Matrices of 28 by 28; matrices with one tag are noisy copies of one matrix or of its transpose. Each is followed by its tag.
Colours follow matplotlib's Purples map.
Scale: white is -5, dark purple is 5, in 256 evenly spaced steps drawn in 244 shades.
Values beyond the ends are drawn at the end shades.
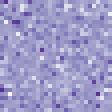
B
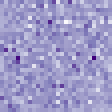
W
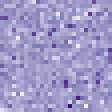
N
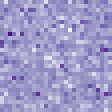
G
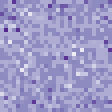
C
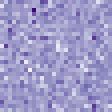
G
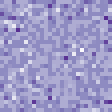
C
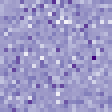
W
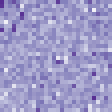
B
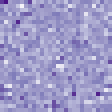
B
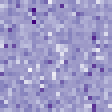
G
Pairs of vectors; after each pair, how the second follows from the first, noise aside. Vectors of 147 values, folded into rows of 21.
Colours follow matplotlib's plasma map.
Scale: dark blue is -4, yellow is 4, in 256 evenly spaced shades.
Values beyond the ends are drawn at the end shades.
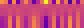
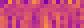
negated, shrunk.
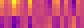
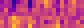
negated.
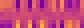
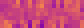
negated, shrunk.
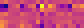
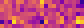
reversed, negated.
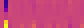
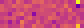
wrapped around, partly zeroed.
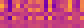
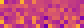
wrapped around, partly zeroed.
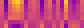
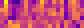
negated.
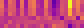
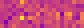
wrapped around, partly zeroed.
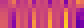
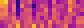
reversed, negated.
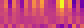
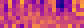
negated.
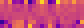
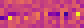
wrapped around, partly zeroed.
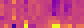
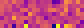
sign-scrambled.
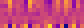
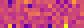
negated, partly zeroed.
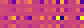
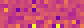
wrapped around, partly zeroed.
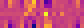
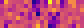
reversed, negated.
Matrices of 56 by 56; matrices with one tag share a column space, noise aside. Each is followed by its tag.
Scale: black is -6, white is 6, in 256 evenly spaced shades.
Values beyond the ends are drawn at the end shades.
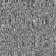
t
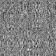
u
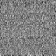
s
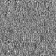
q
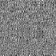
s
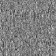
u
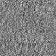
q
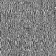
u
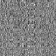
t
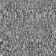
u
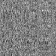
u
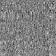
u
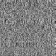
t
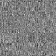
q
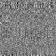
s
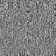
s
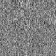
t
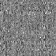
u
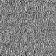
q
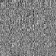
t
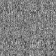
u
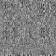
s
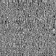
t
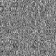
q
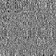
s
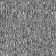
u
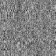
u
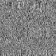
s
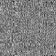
q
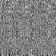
s
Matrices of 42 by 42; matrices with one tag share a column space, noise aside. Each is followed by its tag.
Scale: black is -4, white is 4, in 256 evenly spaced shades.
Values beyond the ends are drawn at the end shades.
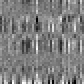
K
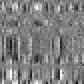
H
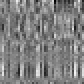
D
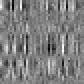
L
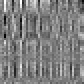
D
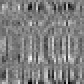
H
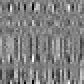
H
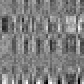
K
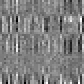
K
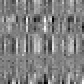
K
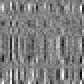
H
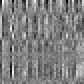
D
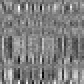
H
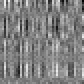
D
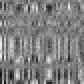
H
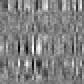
L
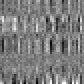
K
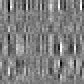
L
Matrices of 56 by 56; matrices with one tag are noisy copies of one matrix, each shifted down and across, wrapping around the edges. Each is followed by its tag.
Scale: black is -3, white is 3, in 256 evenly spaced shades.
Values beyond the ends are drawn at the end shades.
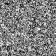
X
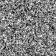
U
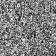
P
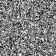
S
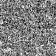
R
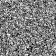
S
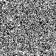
R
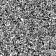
P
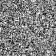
P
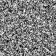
S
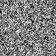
P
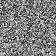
X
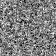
P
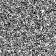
S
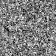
U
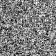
P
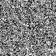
R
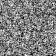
P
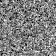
P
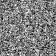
P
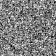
U
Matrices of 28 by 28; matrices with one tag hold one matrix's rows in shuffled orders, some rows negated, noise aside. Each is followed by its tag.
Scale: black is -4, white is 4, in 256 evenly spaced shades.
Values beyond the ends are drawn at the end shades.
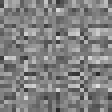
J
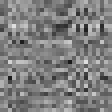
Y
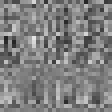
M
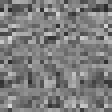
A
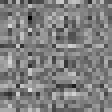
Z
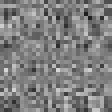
M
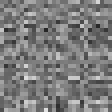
J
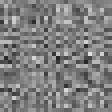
M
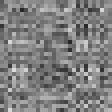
Y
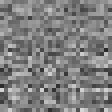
A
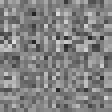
M
